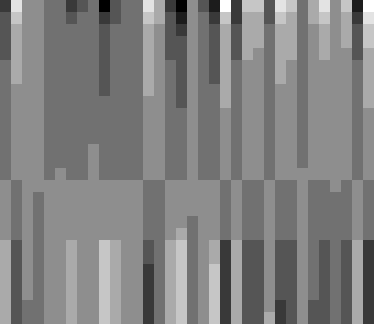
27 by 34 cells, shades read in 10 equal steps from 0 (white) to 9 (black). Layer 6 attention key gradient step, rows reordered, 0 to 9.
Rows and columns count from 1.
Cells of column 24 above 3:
23
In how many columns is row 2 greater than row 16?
18
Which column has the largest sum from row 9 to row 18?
17
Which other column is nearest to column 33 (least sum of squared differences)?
22
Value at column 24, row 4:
3
